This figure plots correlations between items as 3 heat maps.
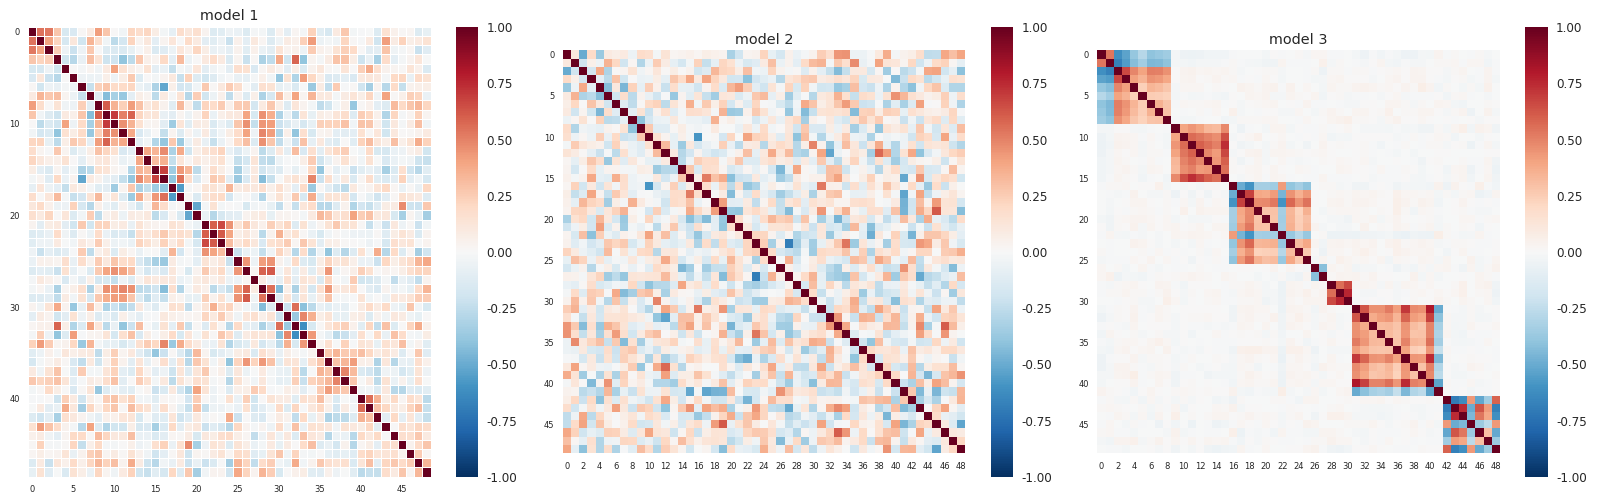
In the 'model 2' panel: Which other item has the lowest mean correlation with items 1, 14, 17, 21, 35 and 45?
41
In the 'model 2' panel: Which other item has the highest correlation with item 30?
11
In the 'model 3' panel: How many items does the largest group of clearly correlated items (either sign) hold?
11
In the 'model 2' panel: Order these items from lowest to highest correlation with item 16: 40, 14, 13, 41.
14, 41, 40, 13
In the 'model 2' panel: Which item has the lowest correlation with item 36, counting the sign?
29
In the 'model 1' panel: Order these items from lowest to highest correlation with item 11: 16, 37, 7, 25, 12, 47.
7, 16, 37, 47, 25, 12
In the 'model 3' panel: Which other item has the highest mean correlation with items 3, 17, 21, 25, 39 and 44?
18
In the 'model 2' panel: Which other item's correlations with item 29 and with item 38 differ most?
12
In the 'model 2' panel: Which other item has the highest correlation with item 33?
46
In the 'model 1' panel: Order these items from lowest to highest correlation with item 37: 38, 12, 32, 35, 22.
12, 22, 32, 35, 38
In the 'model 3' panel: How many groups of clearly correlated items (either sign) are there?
7
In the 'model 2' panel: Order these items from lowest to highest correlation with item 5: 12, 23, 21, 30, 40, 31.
30, 21, 12, 31, 23, 40
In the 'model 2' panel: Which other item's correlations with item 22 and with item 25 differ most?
42
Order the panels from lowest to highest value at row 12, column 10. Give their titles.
model 2, model 1, model 3
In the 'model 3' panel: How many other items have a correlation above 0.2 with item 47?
3
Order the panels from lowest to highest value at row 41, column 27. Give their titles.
model 1, model 3, model 2
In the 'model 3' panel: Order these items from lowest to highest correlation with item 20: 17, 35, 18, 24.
35, 24, 17, 18
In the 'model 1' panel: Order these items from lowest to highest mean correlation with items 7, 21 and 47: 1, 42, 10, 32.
42, 10, 1, 32
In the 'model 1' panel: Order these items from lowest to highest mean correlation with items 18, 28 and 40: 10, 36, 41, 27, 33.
27, 33, 41, 36, 10
